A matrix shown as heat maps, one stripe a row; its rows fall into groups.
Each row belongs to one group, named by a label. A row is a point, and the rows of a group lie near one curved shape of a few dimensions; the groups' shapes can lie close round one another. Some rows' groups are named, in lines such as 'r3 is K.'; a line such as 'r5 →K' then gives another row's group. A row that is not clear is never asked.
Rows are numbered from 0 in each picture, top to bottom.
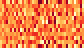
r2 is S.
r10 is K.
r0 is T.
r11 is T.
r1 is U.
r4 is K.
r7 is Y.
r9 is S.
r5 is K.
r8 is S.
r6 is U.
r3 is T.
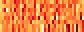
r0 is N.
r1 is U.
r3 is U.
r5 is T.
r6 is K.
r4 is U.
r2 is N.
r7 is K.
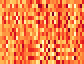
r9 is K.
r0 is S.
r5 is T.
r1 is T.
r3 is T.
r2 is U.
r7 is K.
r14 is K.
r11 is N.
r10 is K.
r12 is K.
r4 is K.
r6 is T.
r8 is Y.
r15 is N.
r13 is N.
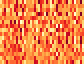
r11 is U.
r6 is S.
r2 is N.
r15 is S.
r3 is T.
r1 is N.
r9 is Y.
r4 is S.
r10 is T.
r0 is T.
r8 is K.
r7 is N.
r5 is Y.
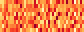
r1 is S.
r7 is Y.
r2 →K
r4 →N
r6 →S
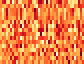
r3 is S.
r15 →K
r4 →S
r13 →U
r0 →T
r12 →S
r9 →Y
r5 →Y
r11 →N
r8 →N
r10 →K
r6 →N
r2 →S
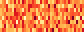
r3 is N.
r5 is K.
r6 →N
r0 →N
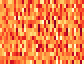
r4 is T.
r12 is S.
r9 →S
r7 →T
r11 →T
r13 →N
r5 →K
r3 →Y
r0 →K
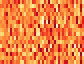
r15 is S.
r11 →T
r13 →S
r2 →U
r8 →U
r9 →T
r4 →K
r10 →K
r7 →U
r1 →S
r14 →U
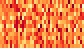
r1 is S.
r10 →S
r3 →S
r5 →N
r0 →K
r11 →U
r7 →T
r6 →N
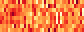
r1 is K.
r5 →S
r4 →S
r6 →Y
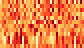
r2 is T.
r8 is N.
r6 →K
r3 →U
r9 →N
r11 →Y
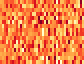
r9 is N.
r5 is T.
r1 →S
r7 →K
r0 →U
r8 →K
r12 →Y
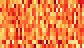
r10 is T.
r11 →U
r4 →Y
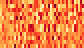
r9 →T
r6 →K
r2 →N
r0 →S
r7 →K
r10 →S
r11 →Y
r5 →Y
